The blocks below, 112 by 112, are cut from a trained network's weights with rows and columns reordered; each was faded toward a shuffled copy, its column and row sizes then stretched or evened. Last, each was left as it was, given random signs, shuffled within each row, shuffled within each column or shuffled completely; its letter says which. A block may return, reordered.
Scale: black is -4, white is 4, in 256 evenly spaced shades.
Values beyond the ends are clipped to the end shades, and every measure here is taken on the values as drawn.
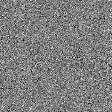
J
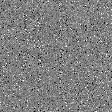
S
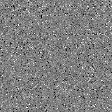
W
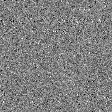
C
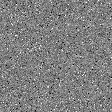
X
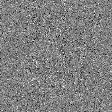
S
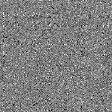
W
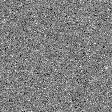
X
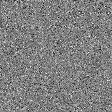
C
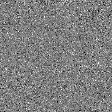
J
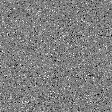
C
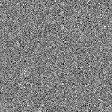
W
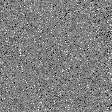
S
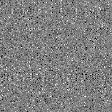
W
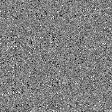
J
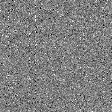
S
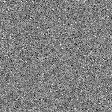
C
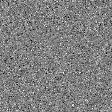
C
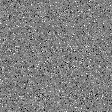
C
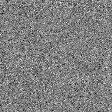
C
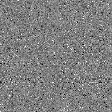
W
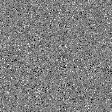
J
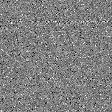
C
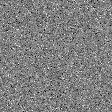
X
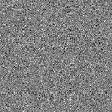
W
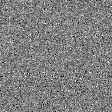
C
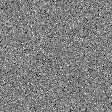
X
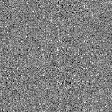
W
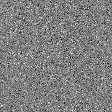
C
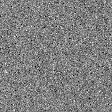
C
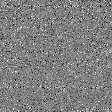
C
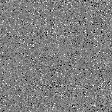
J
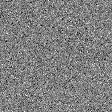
X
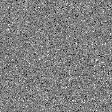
J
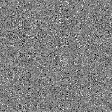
W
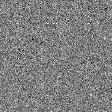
J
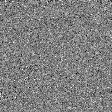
C
